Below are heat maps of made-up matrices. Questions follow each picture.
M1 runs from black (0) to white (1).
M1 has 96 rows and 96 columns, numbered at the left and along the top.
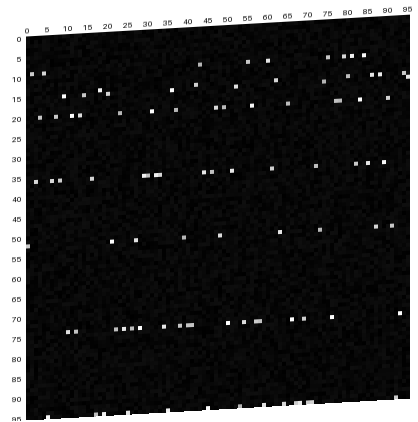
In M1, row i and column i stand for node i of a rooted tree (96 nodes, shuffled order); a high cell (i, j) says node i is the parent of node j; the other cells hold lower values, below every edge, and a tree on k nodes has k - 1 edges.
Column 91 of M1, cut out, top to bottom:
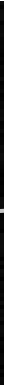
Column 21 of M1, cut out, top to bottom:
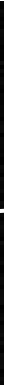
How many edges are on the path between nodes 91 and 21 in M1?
2
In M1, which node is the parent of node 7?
20
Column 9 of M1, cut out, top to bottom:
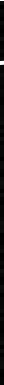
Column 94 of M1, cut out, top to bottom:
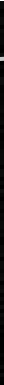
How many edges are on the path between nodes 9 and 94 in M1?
3
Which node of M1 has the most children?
74
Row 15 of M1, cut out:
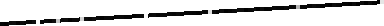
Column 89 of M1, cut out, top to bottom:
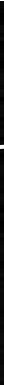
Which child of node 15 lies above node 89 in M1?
36
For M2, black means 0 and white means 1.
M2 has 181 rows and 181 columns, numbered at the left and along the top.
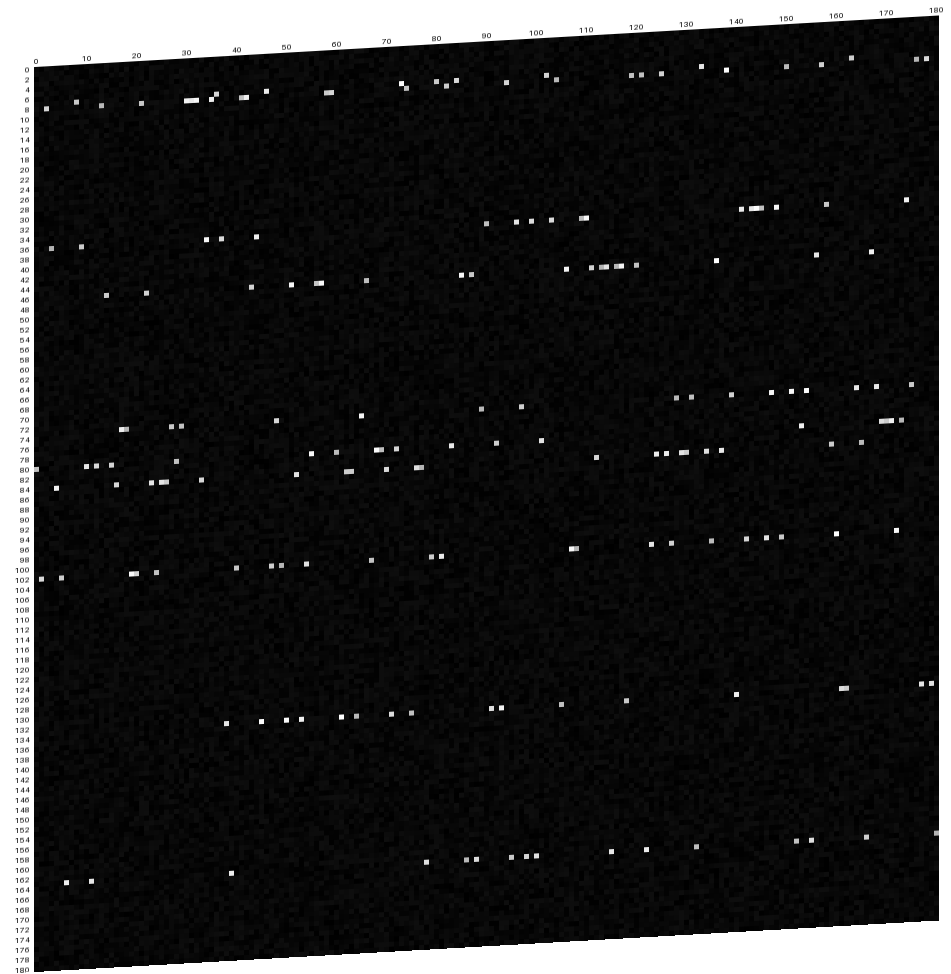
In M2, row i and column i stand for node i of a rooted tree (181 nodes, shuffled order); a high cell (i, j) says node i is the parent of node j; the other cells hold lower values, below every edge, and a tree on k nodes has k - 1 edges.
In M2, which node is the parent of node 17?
73
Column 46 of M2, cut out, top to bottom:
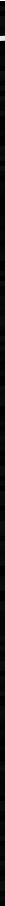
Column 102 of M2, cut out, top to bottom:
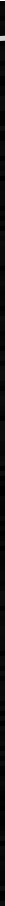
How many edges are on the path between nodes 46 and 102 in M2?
2
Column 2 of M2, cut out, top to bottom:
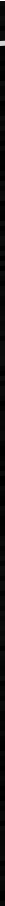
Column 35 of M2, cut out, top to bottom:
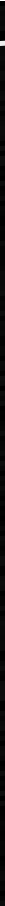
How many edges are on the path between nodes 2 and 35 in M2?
2
